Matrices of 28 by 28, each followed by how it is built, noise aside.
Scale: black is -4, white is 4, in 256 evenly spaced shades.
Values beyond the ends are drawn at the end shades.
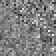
upper triangular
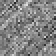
Hankel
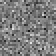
noise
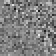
upper triangular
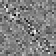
banded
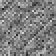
Hankel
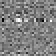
low rank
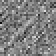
Hankel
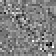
banded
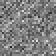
Hankel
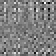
low rank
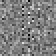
uneven columns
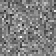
noise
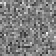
noise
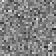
noise
